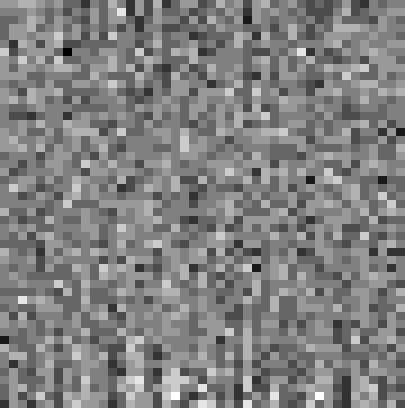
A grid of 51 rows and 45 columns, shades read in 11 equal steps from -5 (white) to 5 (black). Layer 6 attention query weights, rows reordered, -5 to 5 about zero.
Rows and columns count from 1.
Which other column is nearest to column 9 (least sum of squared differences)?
11
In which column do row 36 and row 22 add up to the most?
39
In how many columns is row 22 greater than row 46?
16
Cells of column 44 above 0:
15
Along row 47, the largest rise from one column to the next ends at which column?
21
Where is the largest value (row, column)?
7, 8
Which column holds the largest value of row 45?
18
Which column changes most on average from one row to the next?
14
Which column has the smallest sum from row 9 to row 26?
30
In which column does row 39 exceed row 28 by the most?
42
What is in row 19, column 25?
1
